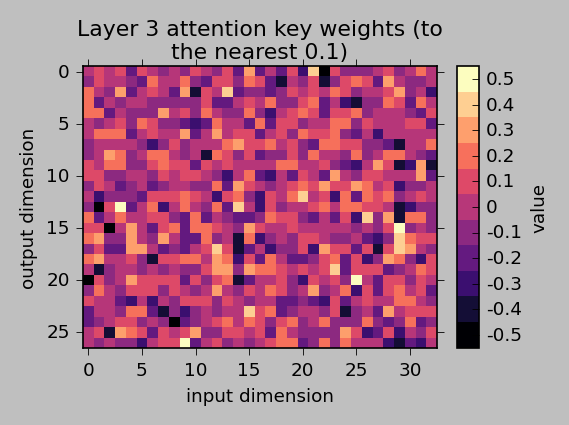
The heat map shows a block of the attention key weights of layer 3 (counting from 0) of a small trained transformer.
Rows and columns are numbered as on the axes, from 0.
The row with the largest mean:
19
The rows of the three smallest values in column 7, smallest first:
23, 13, 17
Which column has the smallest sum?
27
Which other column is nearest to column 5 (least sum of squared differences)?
30
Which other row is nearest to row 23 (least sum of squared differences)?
3
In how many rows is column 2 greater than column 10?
14
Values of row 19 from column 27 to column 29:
0.1 -0.2 -0.1
